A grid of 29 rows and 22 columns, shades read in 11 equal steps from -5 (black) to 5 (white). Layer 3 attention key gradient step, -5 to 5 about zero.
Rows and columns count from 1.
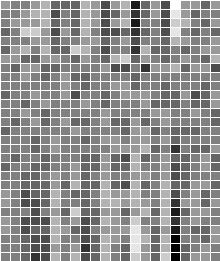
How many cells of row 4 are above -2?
17
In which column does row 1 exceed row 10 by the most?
18
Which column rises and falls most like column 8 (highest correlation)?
21
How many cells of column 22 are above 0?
11
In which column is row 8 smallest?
15
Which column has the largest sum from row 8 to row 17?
7
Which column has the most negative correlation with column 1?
3
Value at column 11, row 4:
-2
